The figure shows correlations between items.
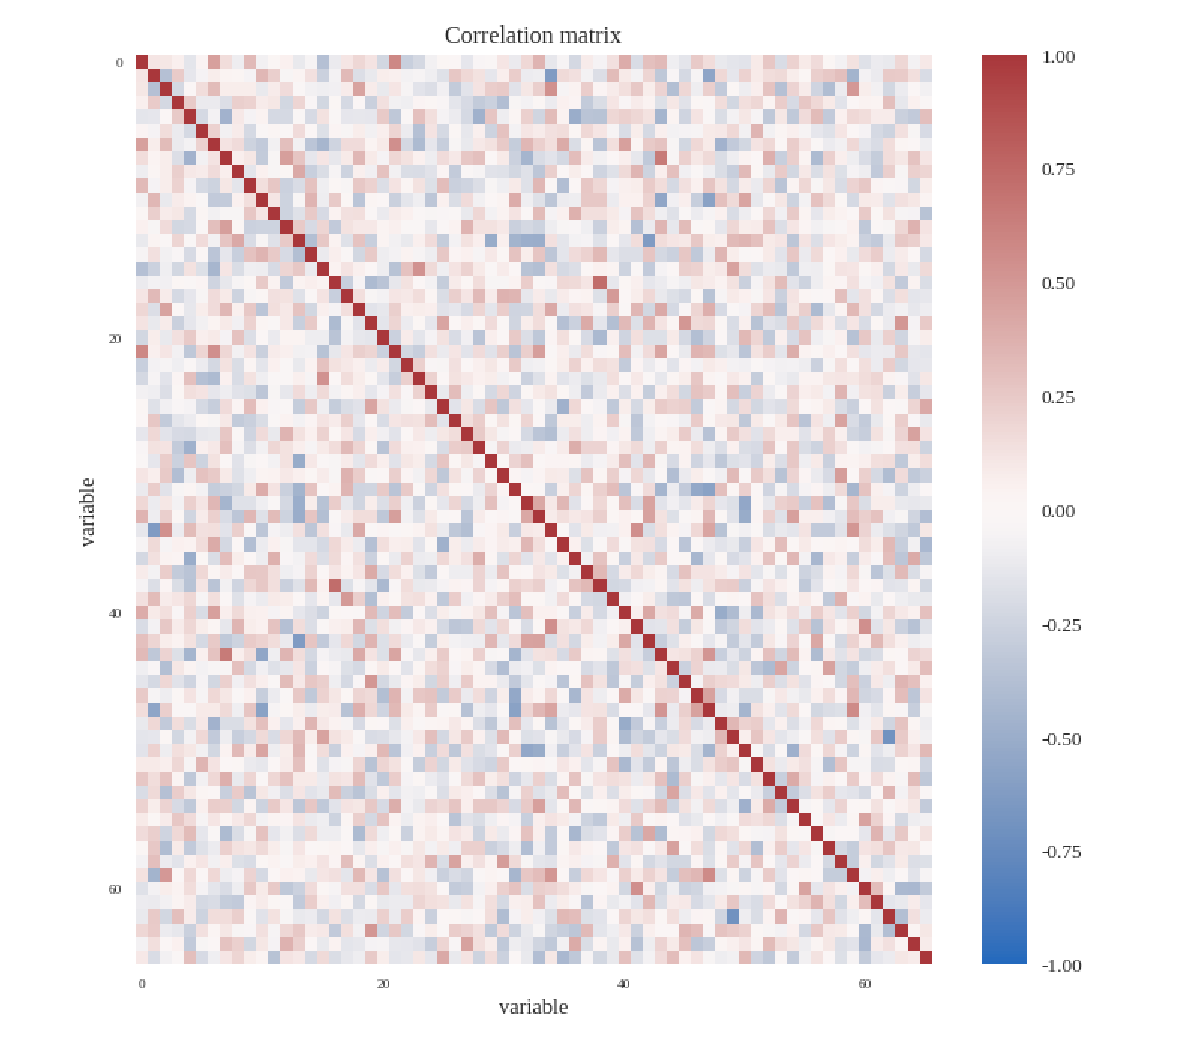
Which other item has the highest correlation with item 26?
58
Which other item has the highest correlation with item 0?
21
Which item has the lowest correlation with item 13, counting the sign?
42
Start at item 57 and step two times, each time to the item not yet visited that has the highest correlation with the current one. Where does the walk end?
53
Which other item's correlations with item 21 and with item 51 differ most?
40
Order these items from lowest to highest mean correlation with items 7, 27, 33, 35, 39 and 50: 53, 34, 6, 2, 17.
34, 53, 2, 6, 17
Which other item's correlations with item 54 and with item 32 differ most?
7
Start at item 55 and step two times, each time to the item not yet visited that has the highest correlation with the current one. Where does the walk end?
41
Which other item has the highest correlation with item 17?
39
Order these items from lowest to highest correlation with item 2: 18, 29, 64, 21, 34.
64, 21, 29, 18, 34
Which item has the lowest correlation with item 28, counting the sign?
4
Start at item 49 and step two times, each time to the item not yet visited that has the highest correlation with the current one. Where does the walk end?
23
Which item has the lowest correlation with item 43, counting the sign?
10
